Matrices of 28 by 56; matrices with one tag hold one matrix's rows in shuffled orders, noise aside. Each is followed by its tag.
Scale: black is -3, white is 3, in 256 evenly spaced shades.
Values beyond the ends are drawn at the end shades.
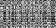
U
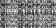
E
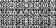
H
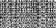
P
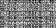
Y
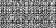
H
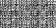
P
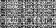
E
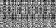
U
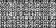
H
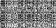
E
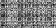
E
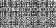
P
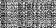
E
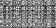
U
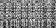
U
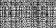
P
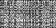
Y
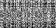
U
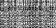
Y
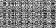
U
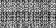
H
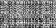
Y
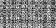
U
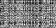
Y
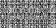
H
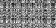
U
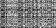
E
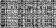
E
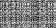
P
